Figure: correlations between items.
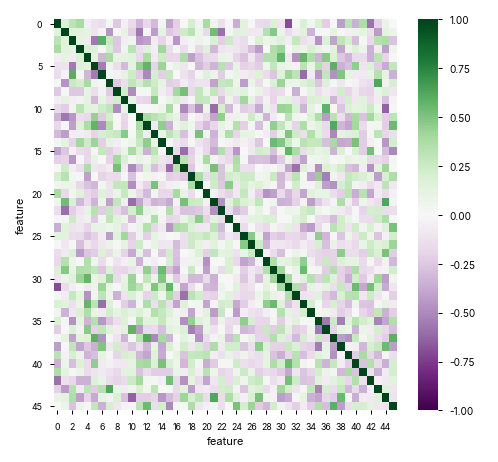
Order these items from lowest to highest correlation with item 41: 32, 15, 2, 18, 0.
15, 32, 2, 18, 0
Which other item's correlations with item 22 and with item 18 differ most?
1
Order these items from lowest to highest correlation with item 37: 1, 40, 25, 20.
20, 25, 1, 40
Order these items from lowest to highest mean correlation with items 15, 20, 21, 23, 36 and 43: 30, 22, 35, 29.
35, 29, 22, 30
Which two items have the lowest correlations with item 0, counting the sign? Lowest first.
31, 42
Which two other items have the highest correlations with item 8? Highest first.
17, 16
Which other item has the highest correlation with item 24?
45
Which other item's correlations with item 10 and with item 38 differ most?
44
